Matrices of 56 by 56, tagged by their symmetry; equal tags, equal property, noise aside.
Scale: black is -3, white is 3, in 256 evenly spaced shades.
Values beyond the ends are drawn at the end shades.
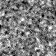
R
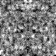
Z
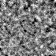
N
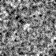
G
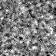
R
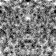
Z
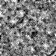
G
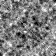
G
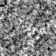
G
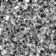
R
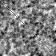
G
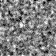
R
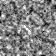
N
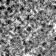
G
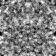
Z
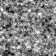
R
